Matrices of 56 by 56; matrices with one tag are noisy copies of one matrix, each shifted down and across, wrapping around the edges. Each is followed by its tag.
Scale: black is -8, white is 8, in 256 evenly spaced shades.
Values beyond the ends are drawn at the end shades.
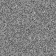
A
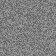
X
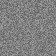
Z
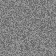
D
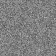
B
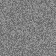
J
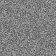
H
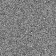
D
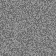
J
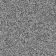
H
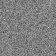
D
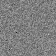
A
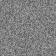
A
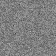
H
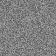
D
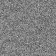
X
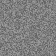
Z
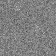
D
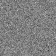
A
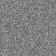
B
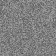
H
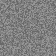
D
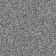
J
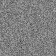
H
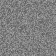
A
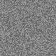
D
